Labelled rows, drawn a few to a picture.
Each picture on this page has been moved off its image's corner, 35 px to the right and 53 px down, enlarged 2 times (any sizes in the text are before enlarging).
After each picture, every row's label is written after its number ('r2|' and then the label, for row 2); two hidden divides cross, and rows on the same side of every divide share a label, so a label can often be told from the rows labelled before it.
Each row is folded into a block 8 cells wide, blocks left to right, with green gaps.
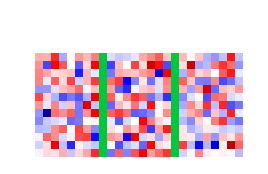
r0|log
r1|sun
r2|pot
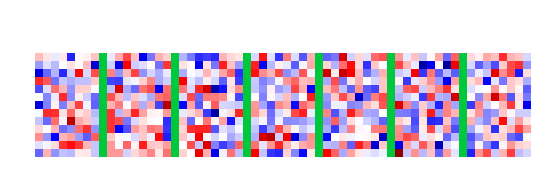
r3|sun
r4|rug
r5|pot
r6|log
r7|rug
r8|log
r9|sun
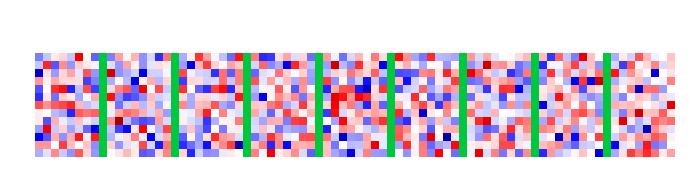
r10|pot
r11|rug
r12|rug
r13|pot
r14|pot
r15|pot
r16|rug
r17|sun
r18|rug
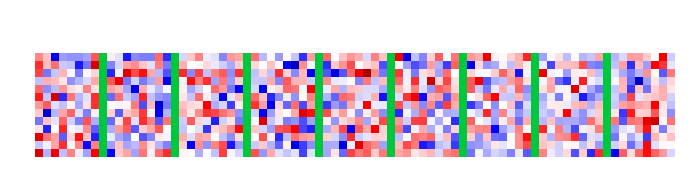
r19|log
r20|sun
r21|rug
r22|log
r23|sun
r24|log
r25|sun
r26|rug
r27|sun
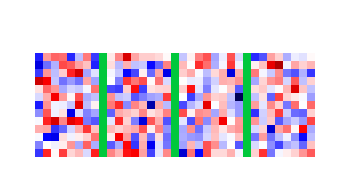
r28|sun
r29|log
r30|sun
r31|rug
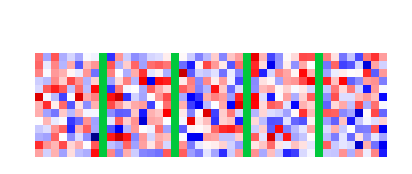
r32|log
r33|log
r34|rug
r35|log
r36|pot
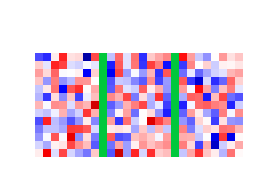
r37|rug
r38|sun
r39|pot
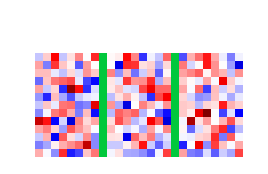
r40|rug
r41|rug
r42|rug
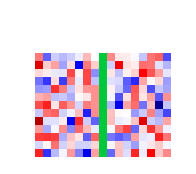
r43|log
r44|sun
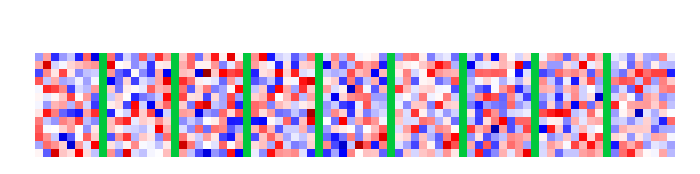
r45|pot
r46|log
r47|pot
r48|pot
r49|sun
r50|sun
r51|sun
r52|sun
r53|pot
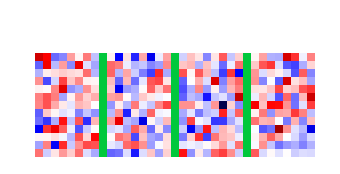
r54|pot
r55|log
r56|log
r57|log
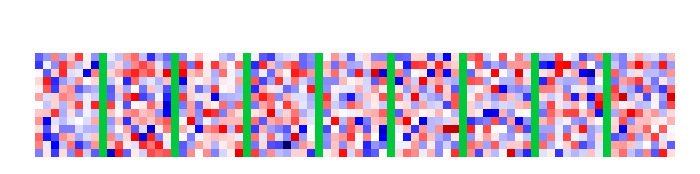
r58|sun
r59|sun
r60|rug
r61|pot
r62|log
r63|rug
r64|pot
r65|rug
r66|rug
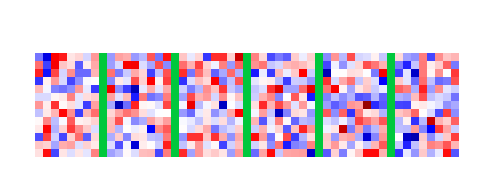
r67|rug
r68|rug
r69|log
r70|pot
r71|sun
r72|sun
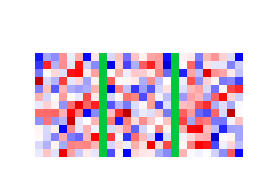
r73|sun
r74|sun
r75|pot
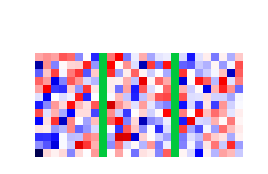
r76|sun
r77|log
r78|rug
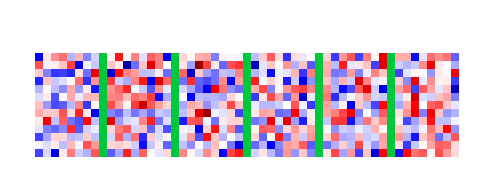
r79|rug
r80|pot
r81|rug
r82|sun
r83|rug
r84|sun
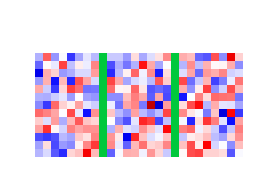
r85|sun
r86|sun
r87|pot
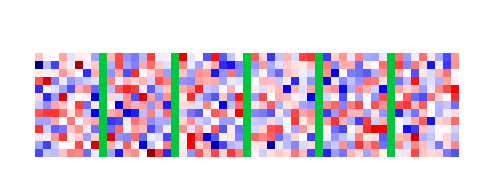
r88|sun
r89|pot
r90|log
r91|pot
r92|rug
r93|log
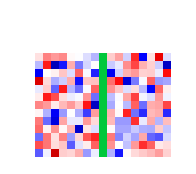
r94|pot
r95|sun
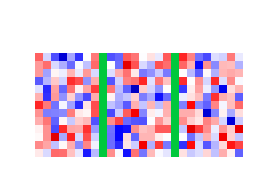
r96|log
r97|rug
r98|pot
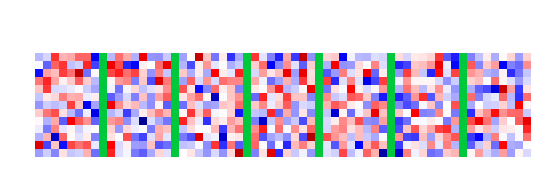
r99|sun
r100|log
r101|rug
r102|pot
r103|pot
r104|sun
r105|rug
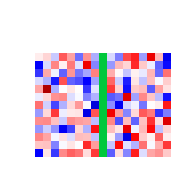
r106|sun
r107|sun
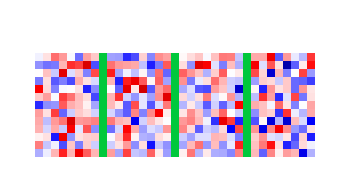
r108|sun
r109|log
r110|rug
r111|log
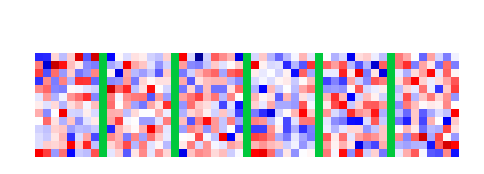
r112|rug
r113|rug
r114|pot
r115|log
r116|log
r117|pot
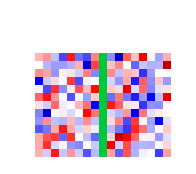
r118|log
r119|log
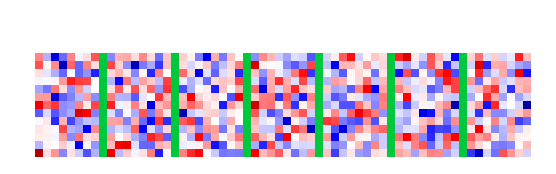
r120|log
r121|log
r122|log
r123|log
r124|rug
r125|pot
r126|pot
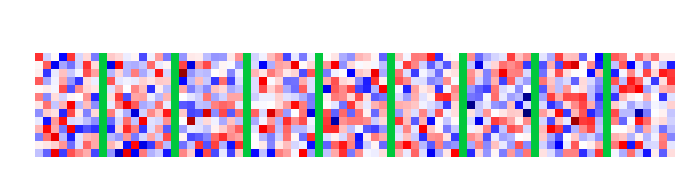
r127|pot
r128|pot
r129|rug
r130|sun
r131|pot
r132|log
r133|sun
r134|sun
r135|pot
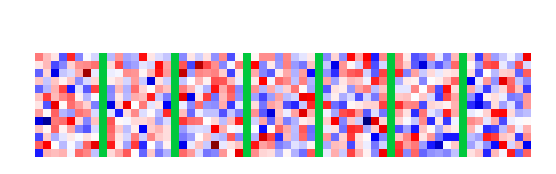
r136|pot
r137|pot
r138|rug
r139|log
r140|rug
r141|log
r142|rug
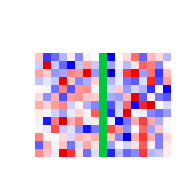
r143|pot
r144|sun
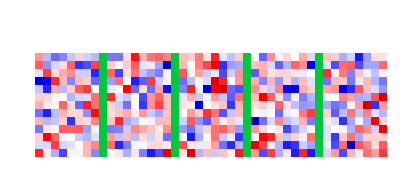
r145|log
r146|rug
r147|rug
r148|pot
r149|rug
